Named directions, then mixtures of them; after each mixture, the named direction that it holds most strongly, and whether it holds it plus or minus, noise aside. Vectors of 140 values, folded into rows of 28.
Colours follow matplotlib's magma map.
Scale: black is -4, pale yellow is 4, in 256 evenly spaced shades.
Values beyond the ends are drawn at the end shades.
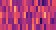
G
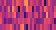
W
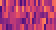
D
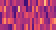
W, minus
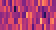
G, minus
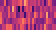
W, plus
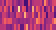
W, minus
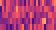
D, plus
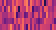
W, plus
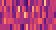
W, minus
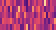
W, minus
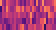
D, plus
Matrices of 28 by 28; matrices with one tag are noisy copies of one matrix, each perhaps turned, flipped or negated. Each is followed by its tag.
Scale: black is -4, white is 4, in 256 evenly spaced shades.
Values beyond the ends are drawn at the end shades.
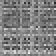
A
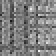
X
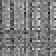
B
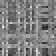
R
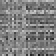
B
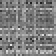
A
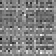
A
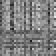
B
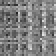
X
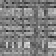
R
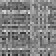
B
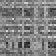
R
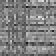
B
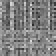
B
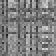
R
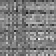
B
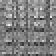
X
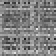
A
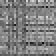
B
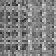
X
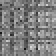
X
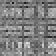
R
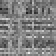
R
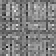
A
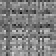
X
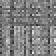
B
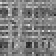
R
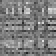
R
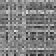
B
